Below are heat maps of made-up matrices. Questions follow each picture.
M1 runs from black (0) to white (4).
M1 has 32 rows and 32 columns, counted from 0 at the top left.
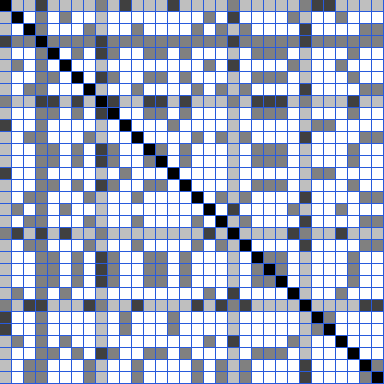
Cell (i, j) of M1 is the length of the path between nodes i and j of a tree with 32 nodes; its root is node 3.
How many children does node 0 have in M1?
4
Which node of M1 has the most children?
8
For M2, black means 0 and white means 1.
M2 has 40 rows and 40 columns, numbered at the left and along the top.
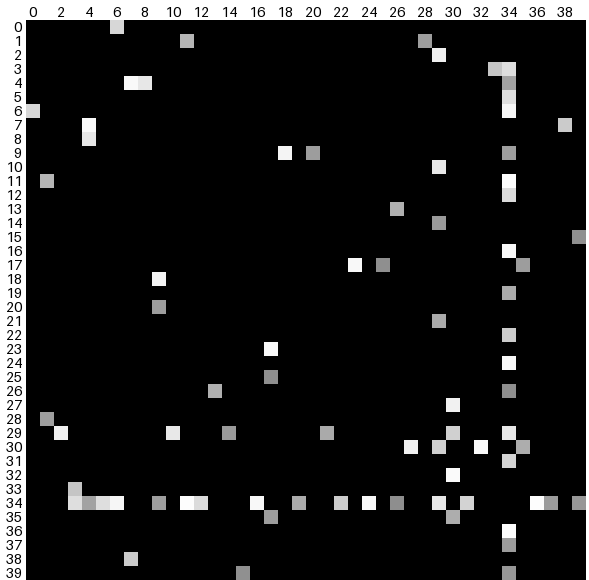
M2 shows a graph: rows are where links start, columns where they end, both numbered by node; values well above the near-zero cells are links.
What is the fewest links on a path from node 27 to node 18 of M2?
5
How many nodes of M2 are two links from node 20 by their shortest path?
2
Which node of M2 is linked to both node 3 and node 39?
node 34
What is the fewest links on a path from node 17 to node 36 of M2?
5
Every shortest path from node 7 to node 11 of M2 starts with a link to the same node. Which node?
node 4
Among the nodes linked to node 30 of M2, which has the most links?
node 29
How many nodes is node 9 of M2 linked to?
3
